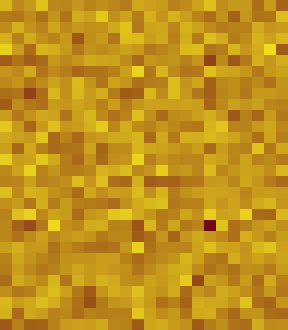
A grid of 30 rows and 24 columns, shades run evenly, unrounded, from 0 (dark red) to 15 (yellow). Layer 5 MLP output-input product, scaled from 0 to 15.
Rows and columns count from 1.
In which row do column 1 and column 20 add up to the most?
5
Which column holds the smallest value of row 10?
1
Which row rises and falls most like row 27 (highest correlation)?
28
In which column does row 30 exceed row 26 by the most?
22
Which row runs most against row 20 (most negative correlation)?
9
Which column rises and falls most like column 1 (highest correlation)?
4
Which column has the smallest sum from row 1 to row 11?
3
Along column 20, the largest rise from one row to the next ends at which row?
7
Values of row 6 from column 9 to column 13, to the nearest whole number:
11 11 9 7 10
